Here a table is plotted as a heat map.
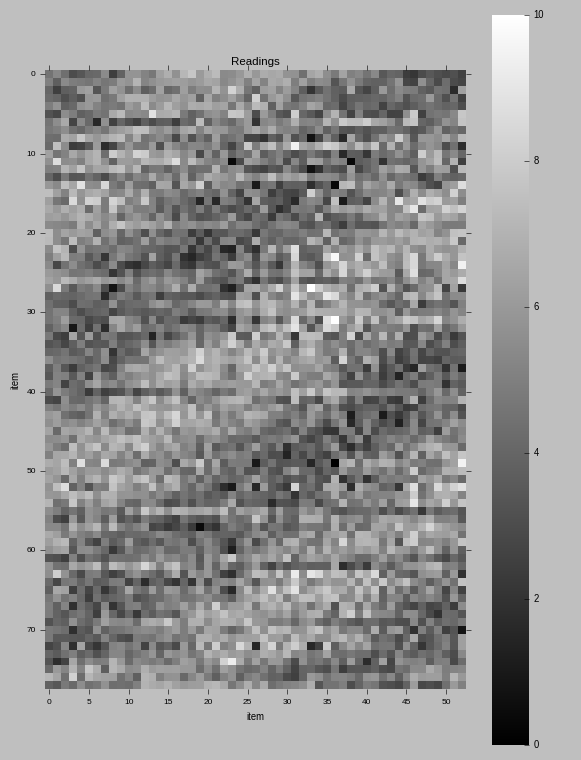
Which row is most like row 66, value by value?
40
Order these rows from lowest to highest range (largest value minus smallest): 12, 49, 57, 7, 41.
7, 41, 12, 57, 49
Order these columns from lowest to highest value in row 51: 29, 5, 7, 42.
29, 42, 7, 5
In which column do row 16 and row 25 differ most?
37
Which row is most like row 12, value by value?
8
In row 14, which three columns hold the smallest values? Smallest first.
36, 26, 33
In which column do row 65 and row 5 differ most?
23
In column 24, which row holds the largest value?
72
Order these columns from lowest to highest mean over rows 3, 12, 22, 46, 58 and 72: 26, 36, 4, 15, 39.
26, 36, 15, 39, 4
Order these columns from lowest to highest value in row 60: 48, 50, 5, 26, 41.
50, 26, 5, 41, 48
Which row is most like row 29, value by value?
71
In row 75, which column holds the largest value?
5
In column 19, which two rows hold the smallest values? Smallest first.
57, 16
